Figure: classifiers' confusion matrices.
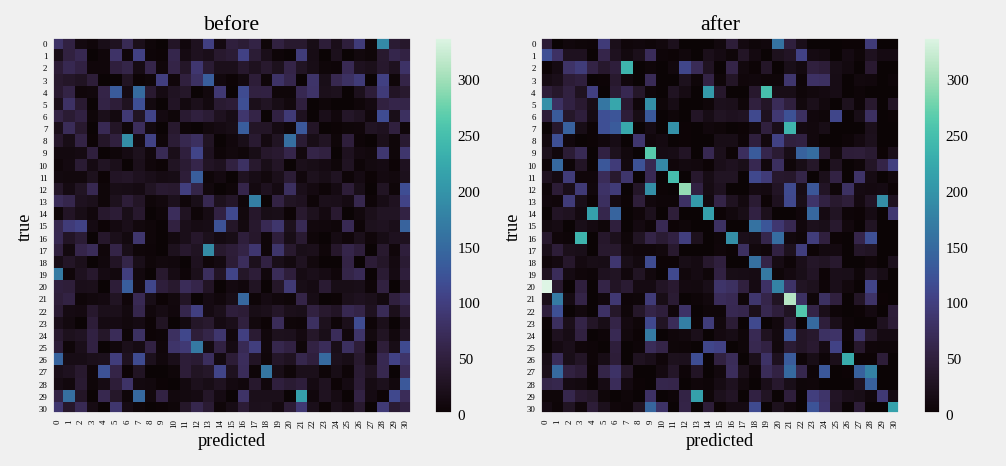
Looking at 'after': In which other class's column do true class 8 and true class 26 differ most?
13
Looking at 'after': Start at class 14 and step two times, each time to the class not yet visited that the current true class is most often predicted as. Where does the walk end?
19
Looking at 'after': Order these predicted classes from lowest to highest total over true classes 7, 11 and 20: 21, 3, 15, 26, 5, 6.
26, 3, 15, 6, 5, 21
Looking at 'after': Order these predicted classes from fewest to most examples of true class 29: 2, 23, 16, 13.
16, 2, 23, 13
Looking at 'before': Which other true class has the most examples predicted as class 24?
3
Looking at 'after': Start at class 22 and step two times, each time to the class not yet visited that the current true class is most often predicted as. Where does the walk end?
0
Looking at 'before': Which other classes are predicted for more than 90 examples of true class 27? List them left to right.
4, 14, 18
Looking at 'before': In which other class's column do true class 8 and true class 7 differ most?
6
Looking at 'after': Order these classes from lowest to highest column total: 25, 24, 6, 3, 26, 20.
26, 25, 24, 3, 20, 6
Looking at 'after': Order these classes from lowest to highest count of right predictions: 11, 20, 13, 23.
23, 20, 13, 11
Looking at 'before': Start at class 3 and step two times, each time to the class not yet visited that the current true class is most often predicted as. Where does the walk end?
17
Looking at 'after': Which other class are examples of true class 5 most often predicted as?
6
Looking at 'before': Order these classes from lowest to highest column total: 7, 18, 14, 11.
18, 14, 11, 7
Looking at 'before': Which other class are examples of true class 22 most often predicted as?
12
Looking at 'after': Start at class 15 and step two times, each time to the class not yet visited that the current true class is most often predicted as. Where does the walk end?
9
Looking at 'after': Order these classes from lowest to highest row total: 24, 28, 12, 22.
28, 24, 22, 12
